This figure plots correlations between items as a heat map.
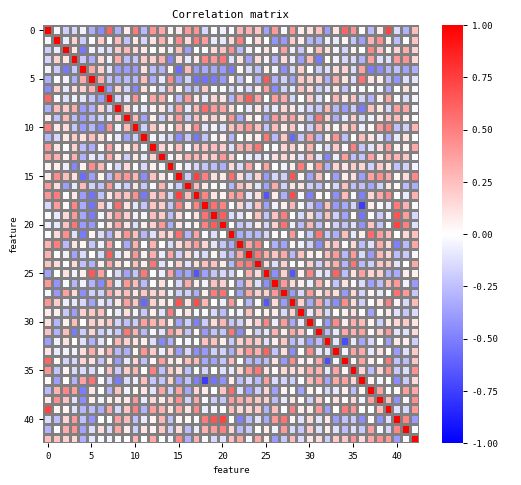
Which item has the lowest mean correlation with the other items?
4
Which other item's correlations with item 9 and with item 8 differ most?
31
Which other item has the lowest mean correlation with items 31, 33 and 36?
18
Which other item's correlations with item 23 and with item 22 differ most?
27
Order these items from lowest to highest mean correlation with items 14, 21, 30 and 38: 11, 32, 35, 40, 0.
32, 40, 11, 0, 35
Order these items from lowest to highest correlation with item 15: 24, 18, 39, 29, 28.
29, 24, 39, 18, 28
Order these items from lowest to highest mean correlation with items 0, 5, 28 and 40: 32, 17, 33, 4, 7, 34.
32, 33, 4, 7, 17, 34
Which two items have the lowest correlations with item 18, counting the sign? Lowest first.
36, 5
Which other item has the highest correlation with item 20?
40
